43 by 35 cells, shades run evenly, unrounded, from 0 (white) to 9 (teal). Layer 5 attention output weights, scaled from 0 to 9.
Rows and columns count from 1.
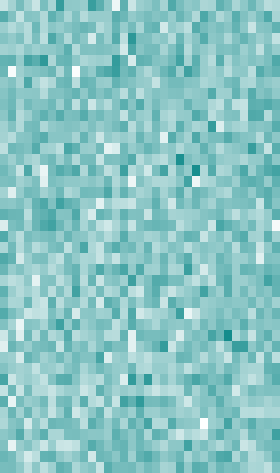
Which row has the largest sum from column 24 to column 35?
16
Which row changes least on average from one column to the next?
34
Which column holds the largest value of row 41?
24
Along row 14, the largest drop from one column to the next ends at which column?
14
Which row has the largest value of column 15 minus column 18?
29
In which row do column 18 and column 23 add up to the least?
27
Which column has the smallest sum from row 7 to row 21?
19
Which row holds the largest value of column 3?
40
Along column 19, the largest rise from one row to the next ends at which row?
35
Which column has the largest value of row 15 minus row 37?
23
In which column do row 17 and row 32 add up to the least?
17
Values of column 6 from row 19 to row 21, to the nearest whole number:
7 6 7
